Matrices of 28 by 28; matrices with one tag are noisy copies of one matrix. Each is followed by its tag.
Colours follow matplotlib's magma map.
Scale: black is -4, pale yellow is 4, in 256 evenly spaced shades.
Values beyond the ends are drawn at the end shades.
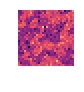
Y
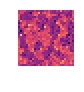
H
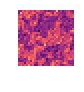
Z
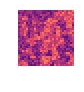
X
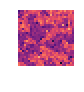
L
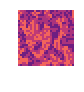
H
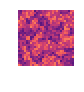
Y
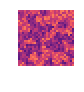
L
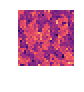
H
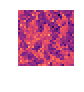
H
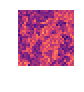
X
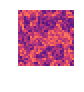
Z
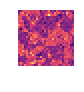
Z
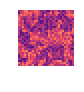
Z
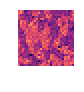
H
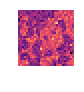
X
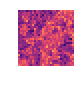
X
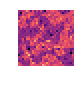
Y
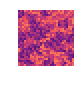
L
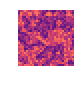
Z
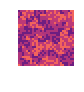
Y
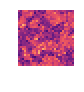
Y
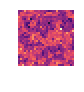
Z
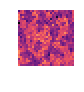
H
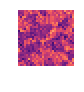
L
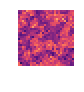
Y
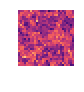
Z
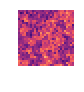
X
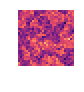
Y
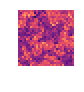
Y
